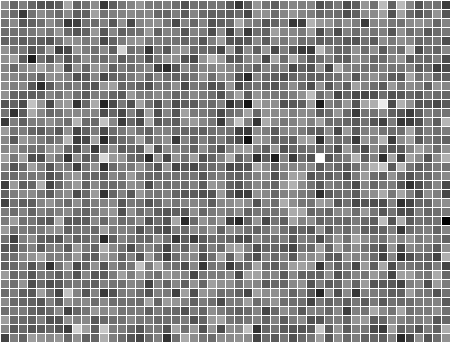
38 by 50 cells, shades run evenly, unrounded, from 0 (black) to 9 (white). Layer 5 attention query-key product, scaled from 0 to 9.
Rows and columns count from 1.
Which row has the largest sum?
31
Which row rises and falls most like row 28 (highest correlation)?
37
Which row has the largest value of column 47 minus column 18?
17
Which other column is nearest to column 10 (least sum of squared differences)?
48
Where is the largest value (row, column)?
18, 36
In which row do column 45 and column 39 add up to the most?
12
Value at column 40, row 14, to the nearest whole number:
3
